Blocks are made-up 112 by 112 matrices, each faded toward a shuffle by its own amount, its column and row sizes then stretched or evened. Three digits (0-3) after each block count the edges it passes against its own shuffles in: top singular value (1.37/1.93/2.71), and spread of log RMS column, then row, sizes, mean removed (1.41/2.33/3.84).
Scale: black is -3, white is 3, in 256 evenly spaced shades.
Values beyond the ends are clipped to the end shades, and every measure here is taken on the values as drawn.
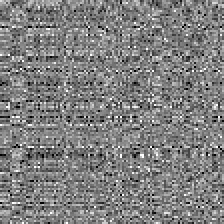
3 1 2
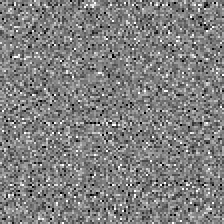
2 0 1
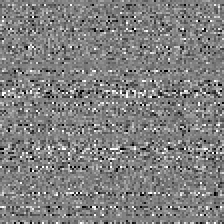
0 1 3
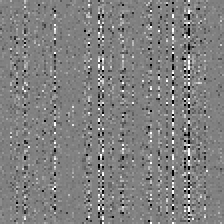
3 3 0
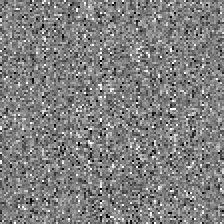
1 2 0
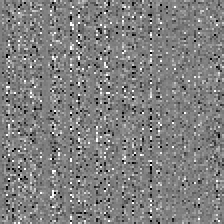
0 3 0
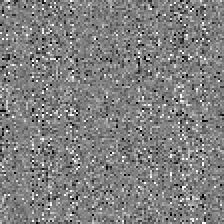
0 2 1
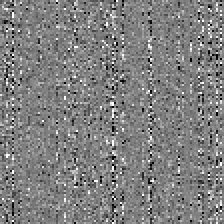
1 3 0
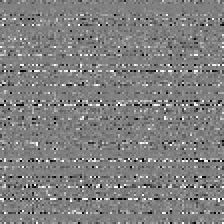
2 1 3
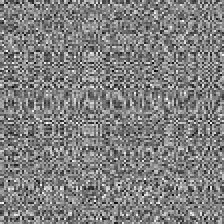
3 0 2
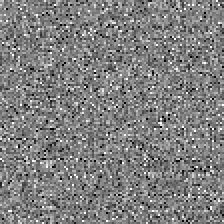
2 0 1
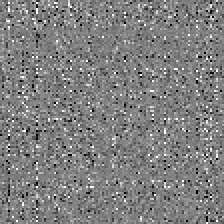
0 2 2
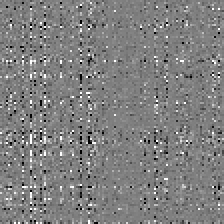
2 3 2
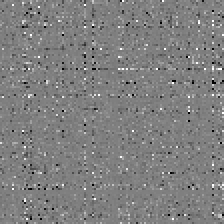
1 2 2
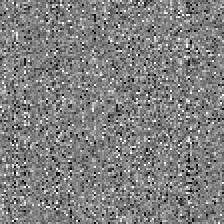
2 2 0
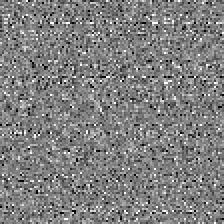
2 0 2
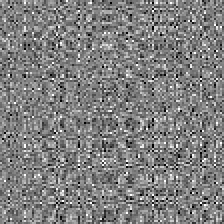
3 2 1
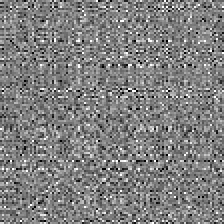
3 1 2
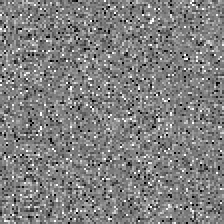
1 1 0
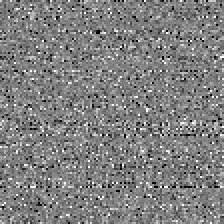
2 0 2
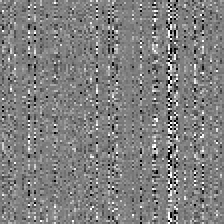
3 3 0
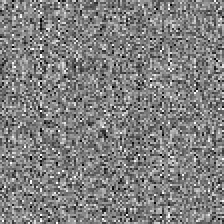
2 2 0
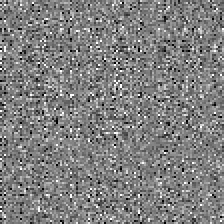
2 2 1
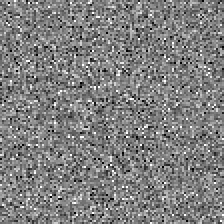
1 1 1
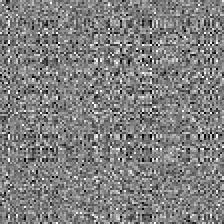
3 2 2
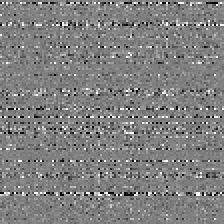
2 1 3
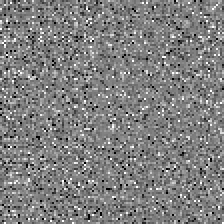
2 1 1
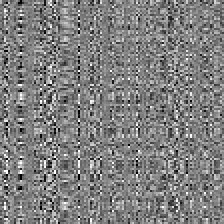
3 3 1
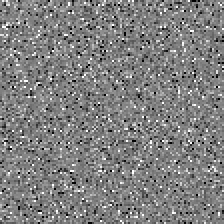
1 0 1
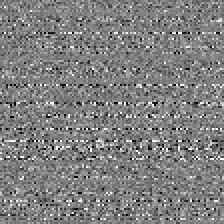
2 0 3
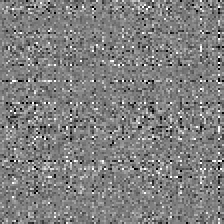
2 2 2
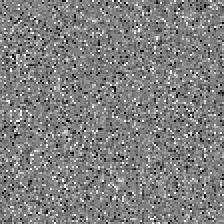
0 1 0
